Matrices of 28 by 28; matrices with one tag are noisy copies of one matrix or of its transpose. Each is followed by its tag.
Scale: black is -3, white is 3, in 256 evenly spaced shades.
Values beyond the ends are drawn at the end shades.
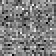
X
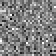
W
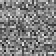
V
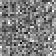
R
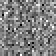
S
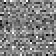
W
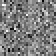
X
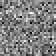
V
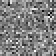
W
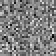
W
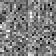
X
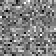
X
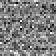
S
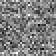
S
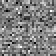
X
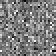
W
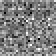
R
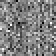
X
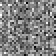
W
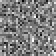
R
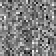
S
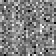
V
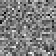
W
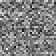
V
